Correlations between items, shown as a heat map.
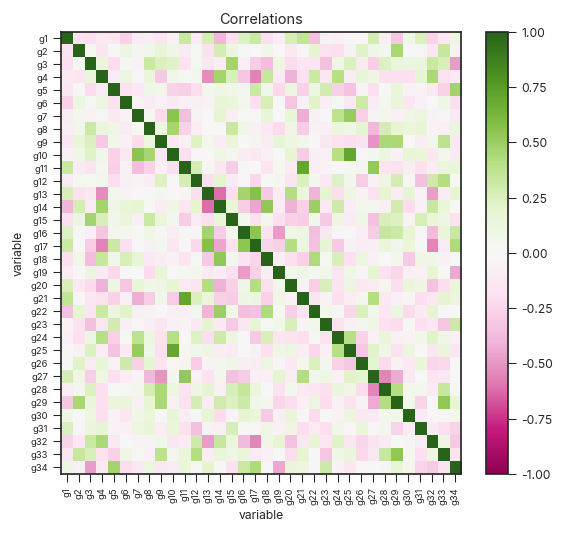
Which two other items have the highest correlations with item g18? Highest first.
g14, g22
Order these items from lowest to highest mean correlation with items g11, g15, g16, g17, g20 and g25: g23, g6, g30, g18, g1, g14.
g14, g18, g6, g23, g30, g1
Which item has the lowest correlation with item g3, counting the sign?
g34
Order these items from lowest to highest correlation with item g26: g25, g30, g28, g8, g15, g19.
g25, g28, g30, g19, g15, g8
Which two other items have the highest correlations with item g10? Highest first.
g25, g7
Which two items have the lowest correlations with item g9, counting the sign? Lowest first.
g27, g4
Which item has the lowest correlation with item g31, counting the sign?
g12
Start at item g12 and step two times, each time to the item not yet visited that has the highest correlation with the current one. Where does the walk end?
g29
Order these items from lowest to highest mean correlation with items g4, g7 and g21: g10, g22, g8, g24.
g8, g22, g10, g24
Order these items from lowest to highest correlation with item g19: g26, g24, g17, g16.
g16, g17, g24, g26
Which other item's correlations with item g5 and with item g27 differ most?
g11
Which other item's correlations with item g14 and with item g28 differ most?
g13
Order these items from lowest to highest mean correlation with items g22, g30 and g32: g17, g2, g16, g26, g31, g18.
g17, g16, g31, g26, g2, g18
